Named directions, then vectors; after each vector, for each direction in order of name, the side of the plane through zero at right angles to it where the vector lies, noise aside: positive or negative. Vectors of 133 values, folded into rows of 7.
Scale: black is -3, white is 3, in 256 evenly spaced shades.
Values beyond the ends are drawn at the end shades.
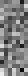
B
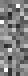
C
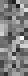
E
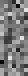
positive, negative, positive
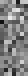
negative, negative, negative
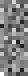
positive, positive, negative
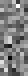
negative, positive, negative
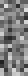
positive, negative, positive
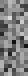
negative, negative, negative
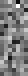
negative, positive, negative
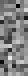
positive, negative, positive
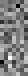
positive, negative, positive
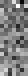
positive, positive, negative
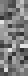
negative, positive, positive
